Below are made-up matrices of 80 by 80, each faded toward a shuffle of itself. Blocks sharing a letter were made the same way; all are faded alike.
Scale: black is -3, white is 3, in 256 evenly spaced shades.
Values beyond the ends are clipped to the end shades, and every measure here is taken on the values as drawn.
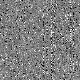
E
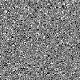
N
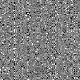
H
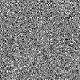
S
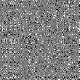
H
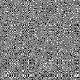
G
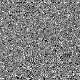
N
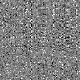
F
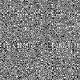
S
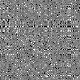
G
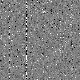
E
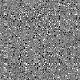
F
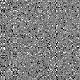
H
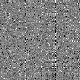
H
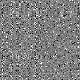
H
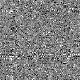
N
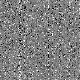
E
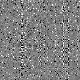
F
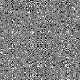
H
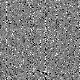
E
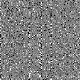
F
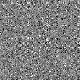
S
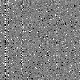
H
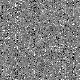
E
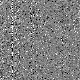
E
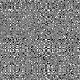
G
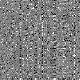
H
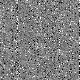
E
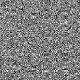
S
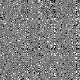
H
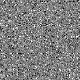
N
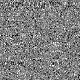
N
